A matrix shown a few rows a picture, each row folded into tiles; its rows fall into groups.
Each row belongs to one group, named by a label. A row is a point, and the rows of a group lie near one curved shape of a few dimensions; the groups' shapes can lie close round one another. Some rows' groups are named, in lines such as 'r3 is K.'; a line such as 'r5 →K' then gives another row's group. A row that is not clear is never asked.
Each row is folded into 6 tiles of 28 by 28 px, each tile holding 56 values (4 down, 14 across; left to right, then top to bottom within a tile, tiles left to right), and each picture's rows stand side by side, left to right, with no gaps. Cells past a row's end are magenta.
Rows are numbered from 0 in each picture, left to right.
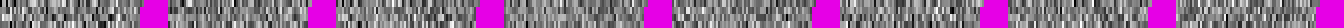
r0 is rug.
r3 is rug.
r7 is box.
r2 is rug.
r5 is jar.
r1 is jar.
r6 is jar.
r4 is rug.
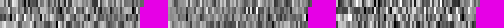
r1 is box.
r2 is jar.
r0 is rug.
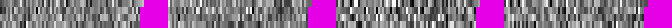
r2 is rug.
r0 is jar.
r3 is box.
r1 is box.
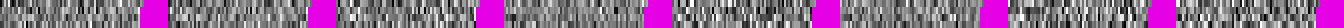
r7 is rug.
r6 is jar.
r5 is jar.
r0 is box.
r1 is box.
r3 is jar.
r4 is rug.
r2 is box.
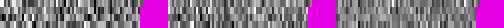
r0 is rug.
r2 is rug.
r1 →jar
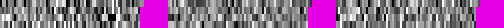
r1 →rug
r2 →box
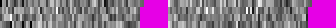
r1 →box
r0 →rug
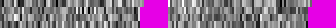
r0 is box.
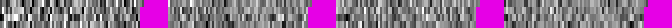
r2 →jar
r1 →jar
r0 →box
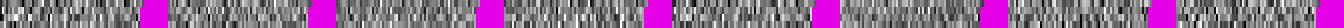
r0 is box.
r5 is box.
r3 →jar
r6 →jar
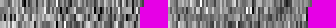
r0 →rug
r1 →box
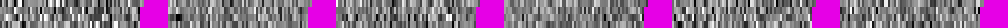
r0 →rug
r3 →box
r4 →rug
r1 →jar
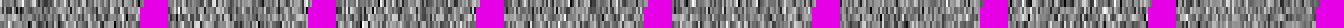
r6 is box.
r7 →rug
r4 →jar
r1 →jar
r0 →jar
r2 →jar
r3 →jar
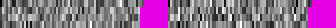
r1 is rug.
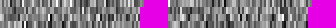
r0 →box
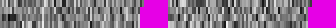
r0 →jar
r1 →rug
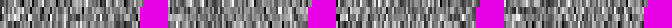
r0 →box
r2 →rug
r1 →jar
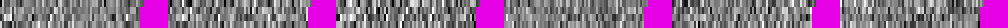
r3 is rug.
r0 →rug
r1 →box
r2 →box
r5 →box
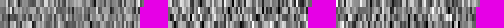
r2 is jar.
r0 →jar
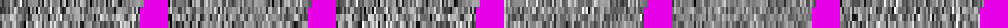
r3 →box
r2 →jar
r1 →rug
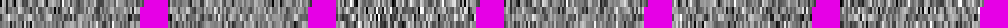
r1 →rug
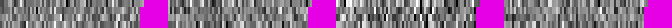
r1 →jar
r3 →jar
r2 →box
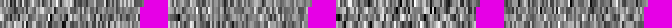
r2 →rug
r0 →box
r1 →jar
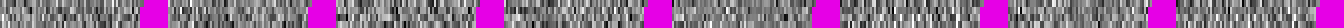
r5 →jar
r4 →rug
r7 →jar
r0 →rug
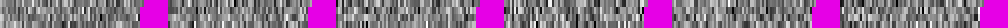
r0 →box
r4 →rug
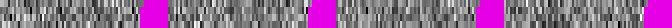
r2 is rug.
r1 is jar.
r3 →jar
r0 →rug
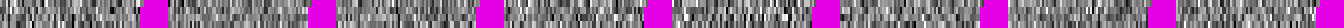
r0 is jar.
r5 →rug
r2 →rug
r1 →box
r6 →box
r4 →jar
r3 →box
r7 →jar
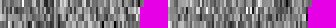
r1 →box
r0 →jar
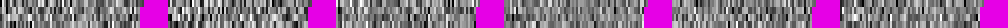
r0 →box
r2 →box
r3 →jar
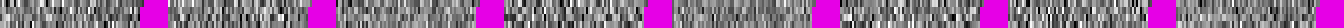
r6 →rug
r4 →rug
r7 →rug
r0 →box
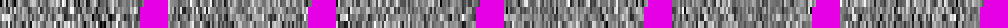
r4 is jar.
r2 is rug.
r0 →rug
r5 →jar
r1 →jar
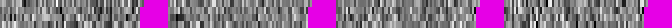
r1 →jar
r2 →jar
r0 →rug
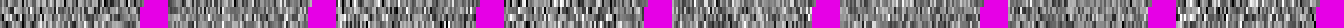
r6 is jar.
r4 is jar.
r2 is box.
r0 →rug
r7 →box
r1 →jar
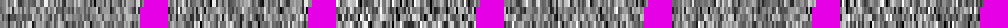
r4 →jar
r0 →jar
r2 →rug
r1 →jar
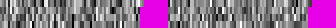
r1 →rug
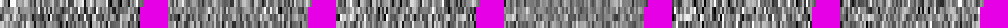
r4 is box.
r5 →box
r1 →jar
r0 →box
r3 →rug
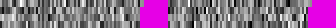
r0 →jar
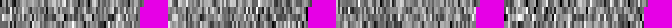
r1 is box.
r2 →jar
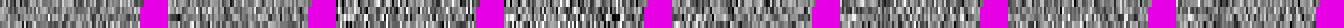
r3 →rug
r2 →box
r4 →rug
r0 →box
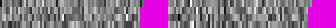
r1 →jar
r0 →rug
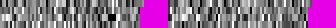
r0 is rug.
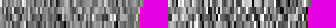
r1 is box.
